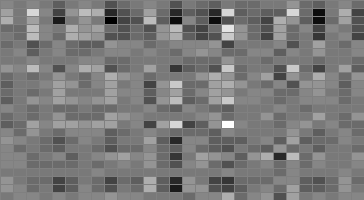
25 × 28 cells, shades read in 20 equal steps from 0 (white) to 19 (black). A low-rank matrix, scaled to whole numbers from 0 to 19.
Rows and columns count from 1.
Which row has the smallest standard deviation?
22
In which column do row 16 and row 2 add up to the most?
25
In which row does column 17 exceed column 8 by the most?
2
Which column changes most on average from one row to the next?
18
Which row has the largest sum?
3
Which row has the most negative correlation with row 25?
19
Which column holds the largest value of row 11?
12
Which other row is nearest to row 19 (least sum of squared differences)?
14
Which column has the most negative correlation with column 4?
15
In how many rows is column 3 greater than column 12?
11
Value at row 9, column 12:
7
